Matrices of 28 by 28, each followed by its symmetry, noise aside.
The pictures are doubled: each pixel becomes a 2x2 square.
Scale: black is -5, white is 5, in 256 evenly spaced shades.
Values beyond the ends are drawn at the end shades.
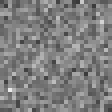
same after a half turn.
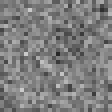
symmetric across the other diagonal.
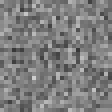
mirrored top to bottom.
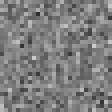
same after a half turn.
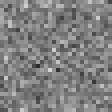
same after a half turn.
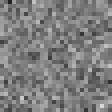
mirrored top to bottom.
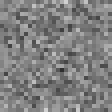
same after a half turn.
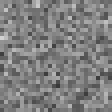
symmetric.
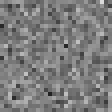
symmetric across the other diagonal.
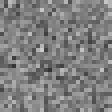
symmetric across the other diagonal.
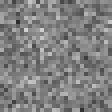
no symmetry.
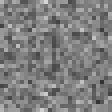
mirrored top to bottom.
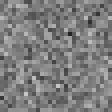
same after a half turn.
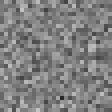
mirrored top to bottom.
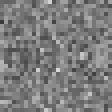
mirrored top to bottom.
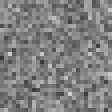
no symmetry.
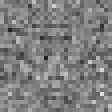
mirrored left to right.
